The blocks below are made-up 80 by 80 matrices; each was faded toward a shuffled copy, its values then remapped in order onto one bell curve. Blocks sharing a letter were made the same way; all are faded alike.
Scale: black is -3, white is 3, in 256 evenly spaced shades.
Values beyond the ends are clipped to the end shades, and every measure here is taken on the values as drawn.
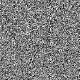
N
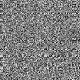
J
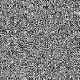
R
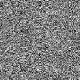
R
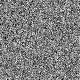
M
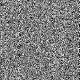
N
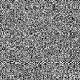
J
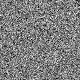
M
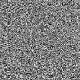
R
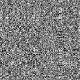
J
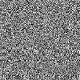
J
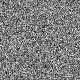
M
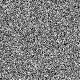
M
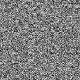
R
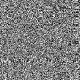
J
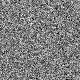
M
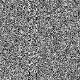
N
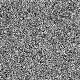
M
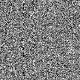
N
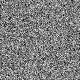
M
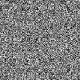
R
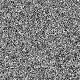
M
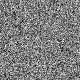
M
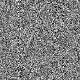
N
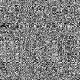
J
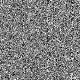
N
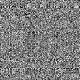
J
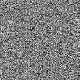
R
